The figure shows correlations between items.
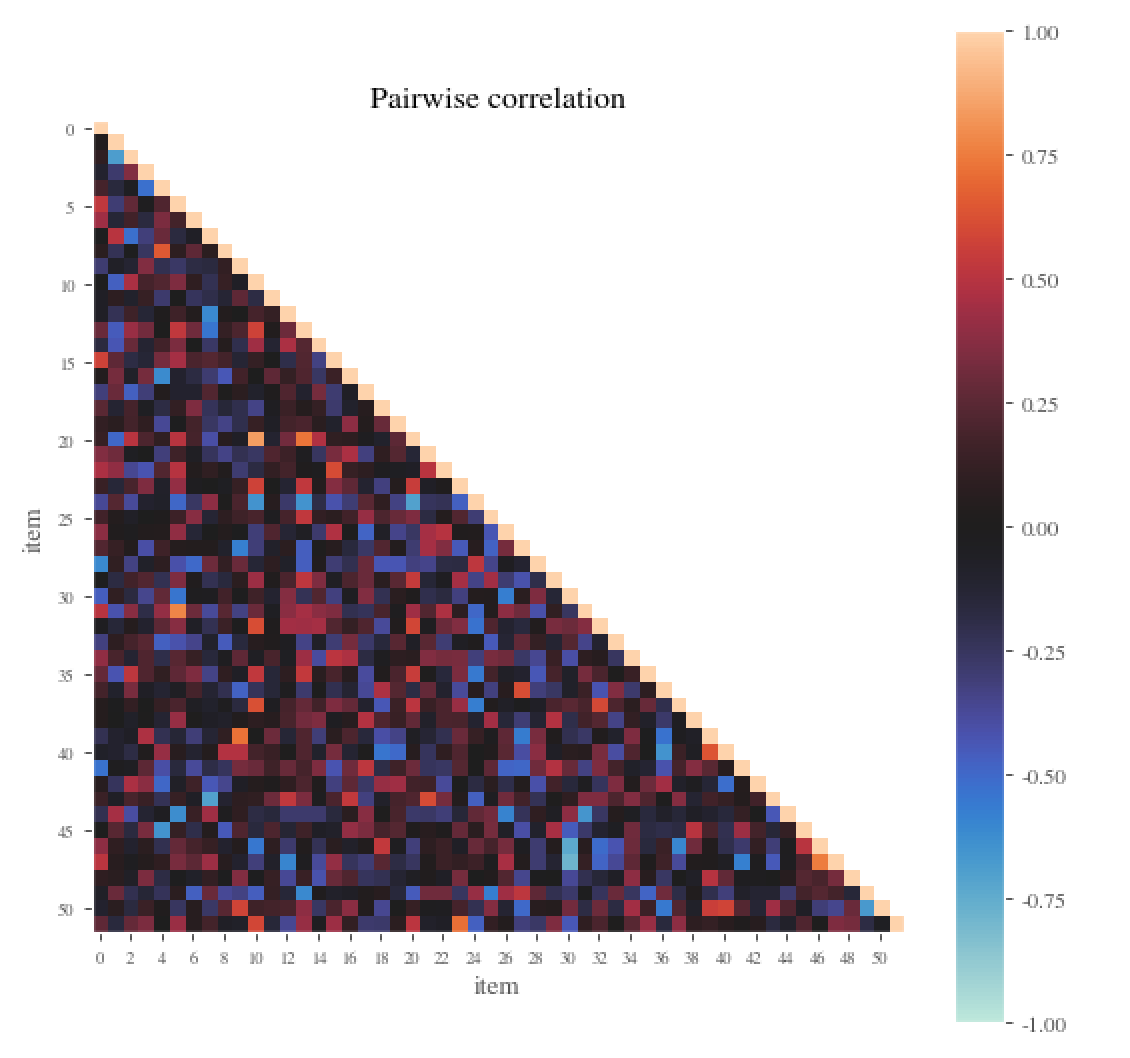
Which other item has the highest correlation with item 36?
27
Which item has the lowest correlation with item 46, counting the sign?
30
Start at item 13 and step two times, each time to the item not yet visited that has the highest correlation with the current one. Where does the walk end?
10
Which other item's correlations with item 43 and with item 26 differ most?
47
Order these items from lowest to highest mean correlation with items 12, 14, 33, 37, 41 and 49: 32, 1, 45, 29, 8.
8, 1, 45, 29, 32
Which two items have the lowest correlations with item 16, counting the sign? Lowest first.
4, 8
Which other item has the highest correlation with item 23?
51
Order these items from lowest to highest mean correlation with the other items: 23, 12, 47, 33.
33, 47, 12, 23
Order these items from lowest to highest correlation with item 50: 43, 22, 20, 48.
22, 20, 48, 43
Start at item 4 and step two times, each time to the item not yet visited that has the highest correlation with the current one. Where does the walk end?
40
